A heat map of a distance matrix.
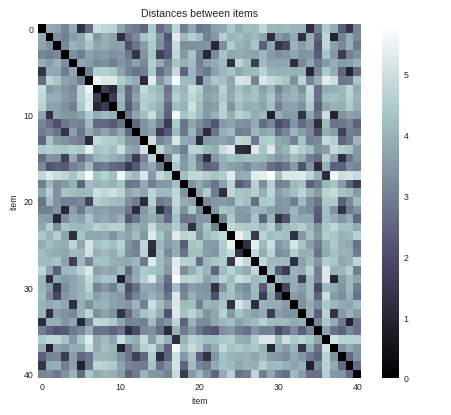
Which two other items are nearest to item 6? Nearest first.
13, 20
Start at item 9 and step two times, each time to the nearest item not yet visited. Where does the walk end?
8
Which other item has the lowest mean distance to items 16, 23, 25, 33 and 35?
11
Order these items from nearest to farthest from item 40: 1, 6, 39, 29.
39, 1, 29, 6
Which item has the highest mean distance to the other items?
17
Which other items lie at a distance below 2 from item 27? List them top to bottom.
4, 24, 32
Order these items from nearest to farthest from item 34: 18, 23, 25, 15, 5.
5, 18, 15, 25, 23
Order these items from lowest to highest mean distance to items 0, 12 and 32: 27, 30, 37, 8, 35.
35, 27, 30, 37, 8
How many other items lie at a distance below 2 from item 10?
4
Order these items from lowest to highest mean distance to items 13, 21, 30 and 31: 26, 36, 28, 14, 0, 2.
2, 28, 0, 26, 14, 36
